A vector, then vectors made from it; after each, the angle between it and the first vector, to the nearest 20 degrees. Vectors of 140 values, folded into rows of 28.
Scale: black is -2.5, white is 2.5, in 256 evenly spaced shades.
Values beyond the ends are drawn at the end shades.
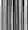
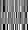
100 degrees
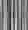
60 degrees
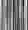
20 degrees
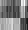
80 degrees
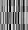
60 degrees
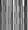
160 degrees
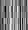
120 degrees
